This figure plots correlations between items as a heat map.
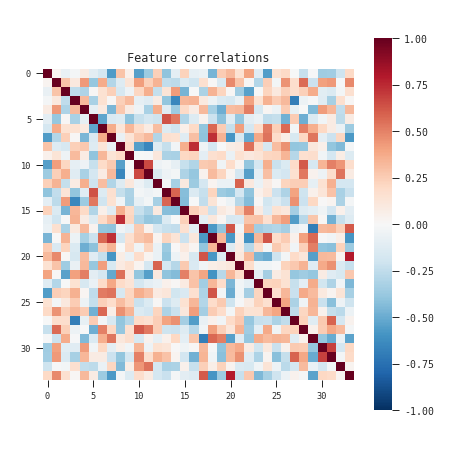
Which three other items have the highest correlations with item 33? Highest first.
20, 17, 1
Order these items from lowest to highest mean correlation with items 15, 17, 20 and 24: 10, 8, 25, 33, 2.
2, 25, 8, 10, 33
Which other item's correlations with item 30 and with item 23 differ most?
31
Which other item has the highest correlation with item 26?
6
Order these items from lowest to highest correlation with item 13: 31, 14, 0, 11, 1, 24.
0, 1, 11, 24, 31, 14
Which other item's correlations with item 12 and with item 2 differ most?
21
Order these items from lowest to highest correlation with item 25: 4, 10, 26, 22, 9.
10, 4, 22, 9, 26
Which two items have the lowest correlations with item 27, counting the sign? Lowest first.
3, 16
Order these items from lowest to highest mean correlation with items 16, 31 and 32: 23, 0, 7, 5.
0, 5, 23, 7
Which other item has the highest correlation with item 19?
29
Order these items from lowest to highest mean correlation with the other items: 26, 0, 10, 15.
0, 15, 10, 26
